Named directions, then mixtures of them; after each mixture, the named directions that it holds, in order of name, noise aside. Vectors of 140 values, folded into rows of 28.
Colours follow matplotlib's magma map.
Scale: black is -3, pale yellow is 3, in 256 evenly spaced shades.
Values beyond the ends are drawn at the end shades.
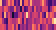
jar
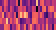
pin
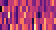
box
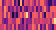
jar, pin.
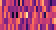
jar, pin.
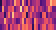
box, jar.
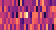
jar, pin.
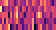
box.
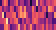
jar, pin.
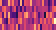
box, jar.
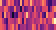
jar.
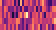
jar, pin.
